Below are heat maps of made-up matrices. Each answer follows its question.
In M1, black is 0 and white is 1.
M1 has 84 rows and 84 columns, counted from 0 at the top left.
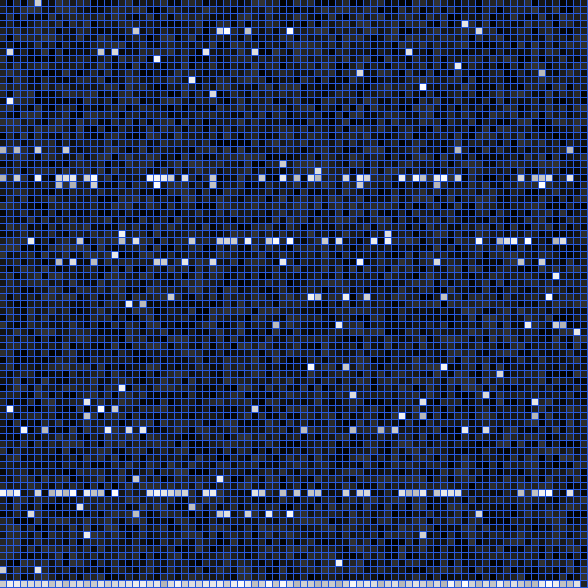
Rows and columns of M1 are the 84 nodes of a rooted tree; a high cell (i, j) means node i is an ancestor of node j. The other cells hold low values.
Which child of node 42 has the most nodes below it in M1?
52
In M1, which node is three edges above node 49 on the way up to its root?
25
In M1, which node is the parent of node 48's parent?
46
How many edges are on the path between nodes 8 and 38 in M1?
8
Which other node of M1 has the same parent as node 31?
19
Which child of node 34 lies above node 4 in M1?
73
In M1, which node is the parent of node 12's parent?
57
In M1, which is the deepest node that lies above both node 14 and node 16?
58
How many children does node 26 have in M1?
4
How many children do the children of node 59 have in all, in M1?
1
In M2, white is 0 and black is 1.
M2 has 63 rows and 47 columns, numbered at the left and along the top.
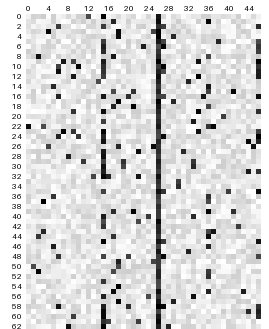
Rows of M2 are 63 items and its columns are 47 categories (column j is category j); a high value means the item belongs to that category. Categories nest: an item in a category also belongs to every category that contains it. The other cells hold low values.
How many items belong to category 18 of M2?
8
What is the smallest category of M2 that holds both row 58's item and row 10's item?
6
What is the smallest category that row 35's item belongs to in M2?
40
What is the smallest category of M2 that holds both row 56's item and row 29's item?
33
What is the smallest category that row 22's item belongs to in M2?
0
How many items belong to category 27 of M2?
11
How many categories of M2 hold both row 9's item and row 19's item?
5
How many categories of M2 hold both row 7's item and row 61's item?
2
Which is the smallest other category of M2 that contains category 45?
4
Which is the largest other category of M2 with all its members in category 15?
46
